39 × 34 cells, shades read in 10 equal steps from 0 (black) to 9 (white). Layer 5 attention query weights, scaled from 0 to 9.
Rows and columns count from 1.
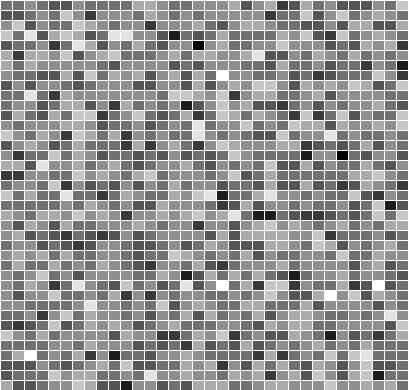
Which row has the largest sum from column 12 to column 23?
10
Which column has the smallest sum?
13
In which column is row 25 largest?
27
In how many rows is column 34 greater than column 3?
12
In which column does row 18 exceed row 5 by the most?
17
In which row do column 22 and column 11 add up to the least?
22
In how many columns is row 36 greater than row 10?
9
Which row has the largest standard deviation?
29
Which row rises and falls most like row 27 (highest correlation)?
21
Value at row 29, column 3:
6
